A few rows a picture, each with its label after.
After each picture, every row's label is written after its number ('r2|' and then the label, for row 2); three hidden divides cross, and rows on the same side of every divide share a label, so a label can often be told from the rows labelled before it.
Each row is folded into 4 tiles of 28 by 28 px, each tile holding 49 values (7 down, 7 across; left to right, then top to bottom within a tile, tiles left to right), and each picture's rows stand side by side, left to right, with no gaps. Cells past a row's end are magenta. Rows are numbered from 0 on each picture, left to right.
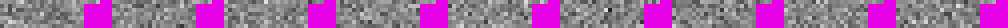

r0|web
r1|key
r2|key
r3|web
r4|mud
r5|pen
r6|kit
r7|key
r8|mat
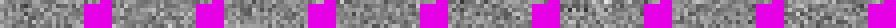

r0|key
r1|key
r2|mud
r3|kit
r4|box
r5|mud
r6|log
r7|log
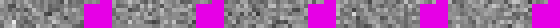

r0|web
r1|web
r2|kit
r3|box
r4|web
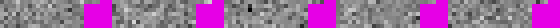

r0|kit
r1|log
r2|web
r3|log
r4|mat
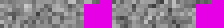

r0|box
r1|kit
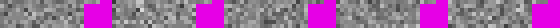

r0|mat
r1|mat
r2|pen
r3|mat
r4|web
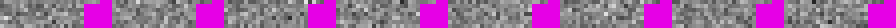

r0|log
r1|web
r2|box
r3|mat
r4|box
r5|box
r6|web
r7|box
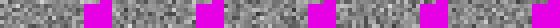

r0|key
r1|box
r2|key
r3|pen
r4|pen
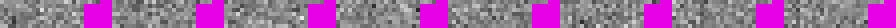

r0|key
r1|key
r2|kit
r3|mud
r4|mat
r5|box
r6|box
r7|box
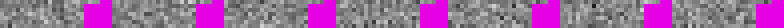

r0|mud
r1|key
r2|web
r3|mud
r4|mat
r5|box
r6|pen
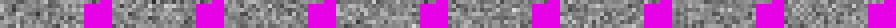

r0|box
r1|mat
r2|log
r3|pen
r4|web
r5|web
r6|box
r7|kit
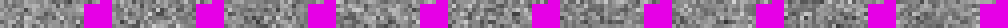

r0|mat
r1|mat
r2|web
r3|kit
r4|web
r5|pen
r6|kit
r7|box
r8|box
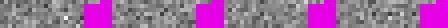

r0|kit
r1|web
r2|box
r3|box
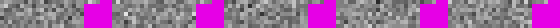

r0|key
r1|kit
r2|key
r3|mat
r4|mud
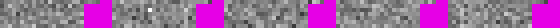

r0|log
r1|mud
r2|kit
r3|web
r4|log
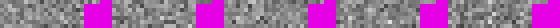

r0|log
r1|kit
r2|mat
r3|mud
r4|key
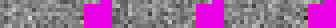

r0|log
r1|box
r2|log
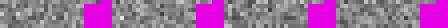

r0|key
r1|web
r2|key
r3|kit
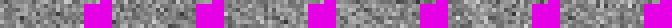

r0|box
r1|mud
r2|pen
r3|mat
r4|pen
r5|key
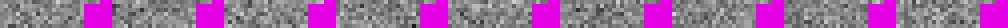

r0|box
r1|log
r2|key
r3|mud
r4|box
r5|box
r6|key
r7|key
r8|key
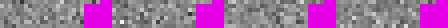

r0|pen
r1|box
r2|log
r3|mud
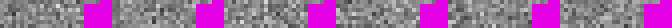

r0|box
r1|mat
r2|key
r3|box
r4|box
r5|key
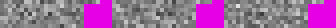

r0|mat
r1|web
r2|key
